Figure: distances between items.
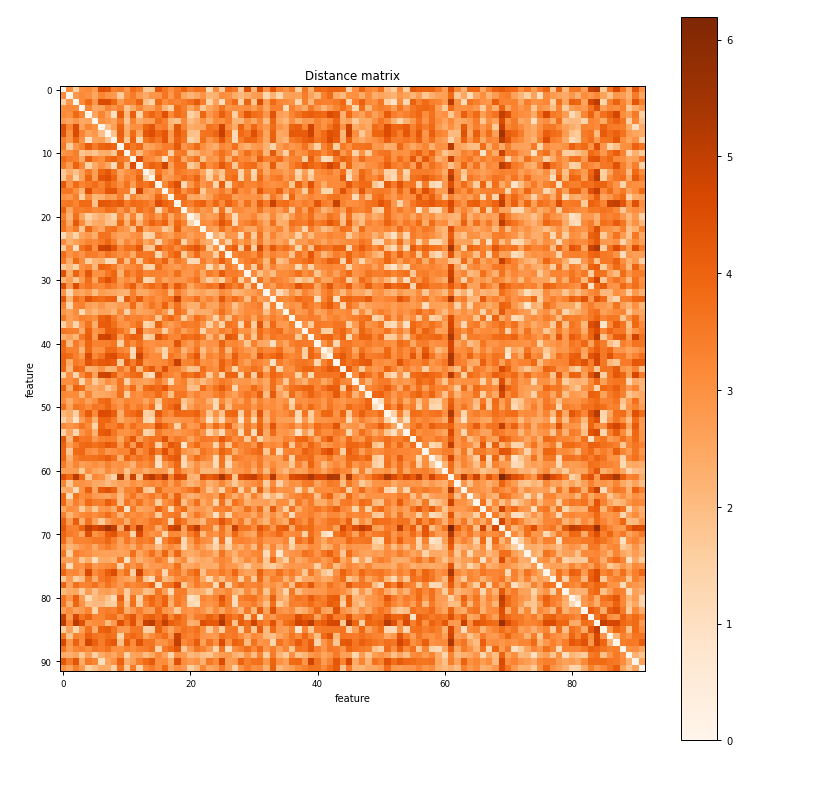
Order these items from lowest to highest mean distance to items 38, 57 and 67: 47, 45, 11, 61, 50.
50, 11, 47, 45, 61
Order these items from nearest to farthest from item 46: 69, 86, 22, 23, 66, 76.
66, 22, 23, 76, 86, 69
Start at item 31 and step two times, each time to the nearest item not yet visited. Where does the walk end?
55
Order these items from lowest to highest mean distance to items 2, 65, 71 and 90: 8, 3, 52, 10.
52, 3, 10, 8
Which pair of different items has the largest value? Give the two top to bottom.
61, 69
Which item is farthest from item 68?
69
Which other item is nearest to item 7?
27
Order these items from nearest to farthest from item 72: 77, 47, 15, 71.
71, 15, 77, 47
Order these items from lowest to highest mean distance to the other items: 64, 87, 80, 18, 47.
64, 80, 47, 87, 18
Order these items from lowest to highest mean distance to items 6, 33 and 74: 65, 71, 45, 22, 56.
22, 65, 71, 56, 45
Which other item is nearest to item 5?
74
